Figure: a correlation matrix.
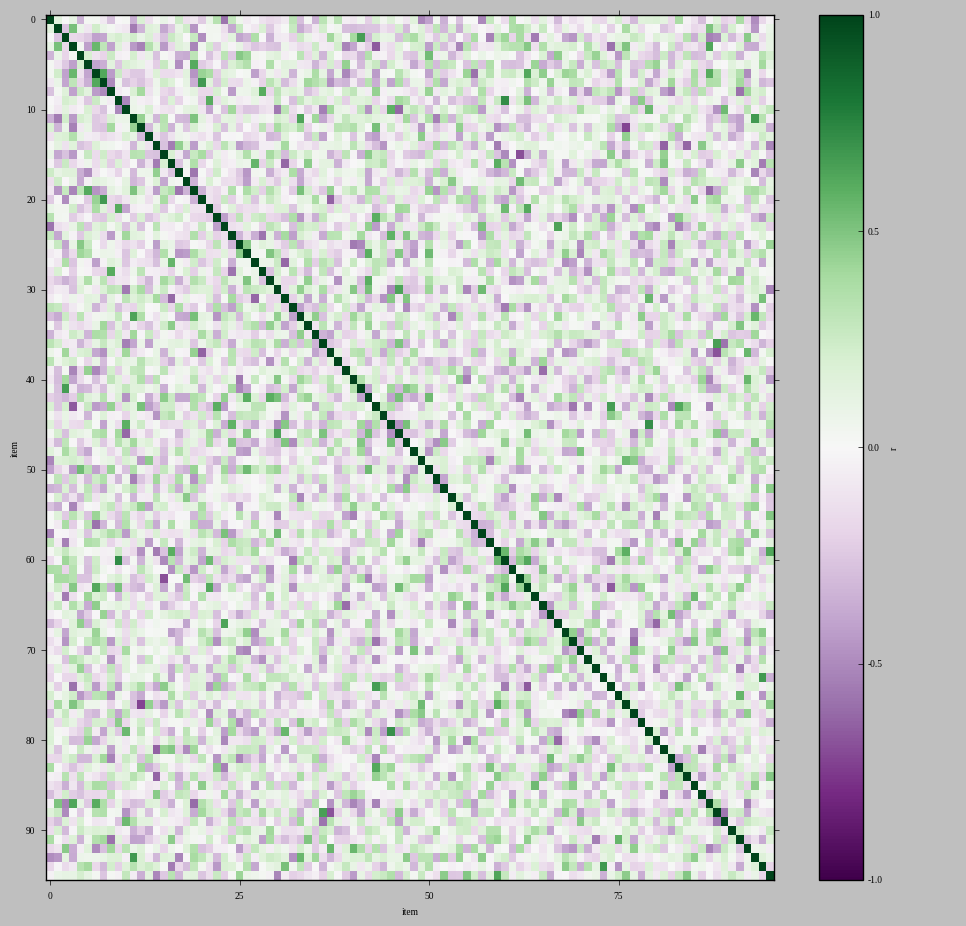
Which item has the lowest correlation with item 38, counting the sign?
29
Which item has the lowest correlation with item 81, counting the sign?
14
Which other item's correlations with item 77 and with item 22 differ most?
49
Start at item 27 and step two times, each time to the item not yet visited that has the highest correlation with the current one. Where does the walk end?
59
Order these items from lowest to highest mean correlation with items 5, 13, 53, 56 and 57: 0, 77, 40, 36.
0, 36, 40, 77
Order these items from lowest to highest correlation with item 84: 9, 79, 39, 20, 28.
39, 20, 79, 9, 28
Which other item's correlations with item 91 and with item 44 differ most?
63
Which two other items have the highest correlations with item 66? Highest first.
82, 7
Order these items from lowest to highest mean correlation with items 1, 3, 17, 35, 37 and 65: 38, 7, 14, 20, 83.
83, 20, 7, 14, 38
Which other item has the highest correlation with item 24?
45
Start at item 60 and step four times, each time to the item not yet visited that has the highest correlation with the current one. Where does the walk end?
6
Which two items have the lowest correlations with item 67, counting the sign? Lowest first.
80, 53
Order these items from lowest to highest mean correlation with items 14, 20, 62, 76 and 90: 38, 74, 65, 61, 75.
74, 38, 61, 75, 65
